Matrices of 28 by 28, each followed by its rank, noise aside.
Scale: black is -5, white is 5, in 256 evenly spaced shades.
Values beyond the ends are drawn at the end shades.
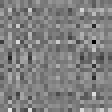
two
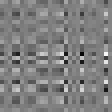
one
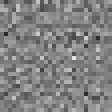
six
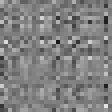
three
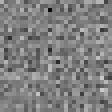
six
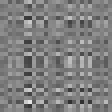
one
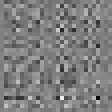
three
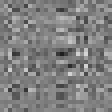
three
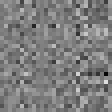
four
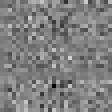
six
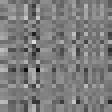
two
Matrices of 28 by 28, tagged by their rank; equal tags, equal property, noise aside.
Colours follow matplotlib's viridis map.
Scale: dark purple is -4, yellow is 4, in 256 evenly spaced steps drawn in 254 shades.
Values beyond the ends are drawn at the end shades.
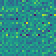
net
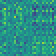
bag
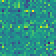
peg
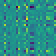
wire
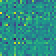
net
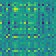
wire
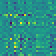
bag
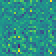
net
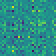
net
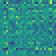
net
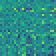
net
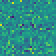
peg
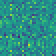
peg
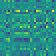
wire
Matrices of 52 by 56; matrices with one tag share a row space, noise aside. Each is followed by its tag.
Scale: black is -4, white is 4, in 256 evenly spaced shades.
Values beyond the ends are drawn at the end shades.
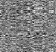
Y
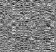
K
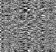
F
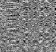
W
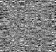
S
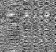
W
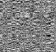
K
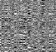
F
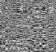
Y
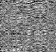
Y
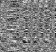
W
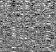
K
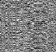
Y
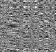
W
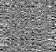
S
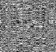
Y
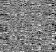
S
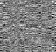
S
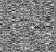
K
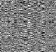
F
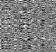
F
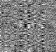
F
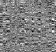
S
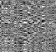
F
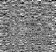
S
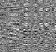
W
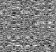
K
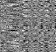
W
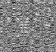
K
